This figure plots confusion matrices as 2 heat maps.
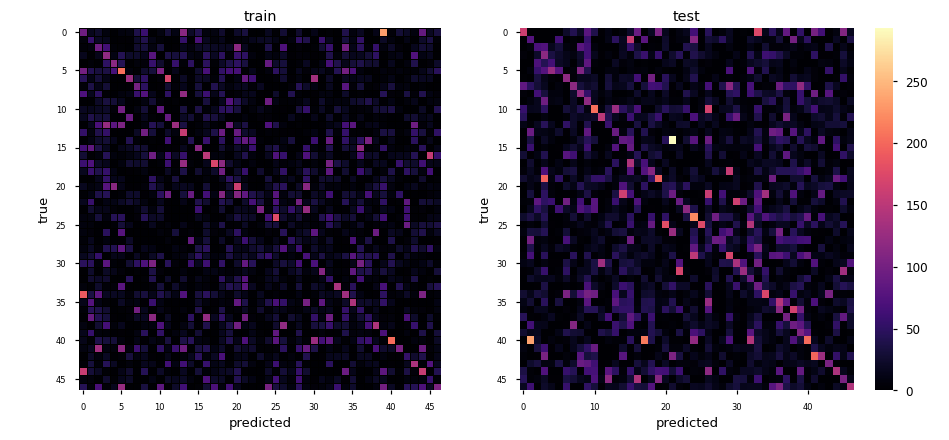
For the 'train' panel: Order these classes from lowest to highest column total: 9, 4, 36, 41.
41, 4, 9, 36
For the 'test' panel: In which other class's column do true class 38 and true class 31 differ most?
22
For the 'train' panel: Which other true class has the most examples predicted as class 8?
13
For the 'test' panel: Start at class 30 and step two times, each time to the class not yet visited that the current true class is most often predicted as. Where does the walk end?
37
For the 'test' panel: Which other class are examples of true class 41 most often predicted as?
10
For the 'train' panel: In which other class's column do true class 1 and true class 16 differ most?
45
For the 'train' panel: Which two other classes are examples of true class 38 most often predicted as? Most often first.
26, 20
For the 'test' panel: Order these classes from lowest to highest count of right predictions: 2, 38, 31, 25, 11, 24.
2, 38, 31, 11, 25, 24
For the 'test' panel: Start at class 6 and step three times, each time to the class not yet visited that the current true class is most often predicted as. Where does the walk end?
24
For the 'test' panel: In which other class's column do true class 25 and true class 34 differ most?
20
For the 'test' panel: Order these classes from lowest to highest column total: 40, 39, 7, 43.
43, 7, 40, 39
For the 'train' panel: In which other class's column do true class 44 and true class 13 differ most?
0
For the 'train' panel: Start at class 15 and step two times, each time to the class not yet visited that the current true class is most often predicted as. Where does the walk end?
7
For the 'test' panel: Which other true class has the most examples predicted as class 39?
7
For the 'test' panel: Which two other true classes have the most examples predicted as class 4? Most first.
5, 22
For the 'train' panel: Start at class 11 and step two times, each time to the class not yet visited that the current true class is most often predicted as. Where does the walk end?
30
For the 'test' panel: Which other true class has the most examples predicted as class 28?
27
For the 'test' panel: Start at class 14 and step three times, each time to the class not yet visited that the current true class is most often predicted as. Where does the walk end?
36
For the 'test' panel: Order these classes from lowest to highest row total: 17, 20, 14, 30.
17, 20, 30, 14
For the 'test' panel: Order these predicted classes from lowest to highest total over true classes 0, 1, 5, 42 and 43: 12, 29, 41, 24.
12, 29, 24, 41
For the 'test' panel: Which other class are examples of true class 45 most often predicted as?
16
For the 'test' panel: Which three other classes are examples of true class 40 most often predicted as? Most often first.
1, 17, 32
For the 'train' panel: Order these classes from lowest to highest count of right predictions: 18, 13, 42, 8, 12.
42, 8, 18, 12, 13
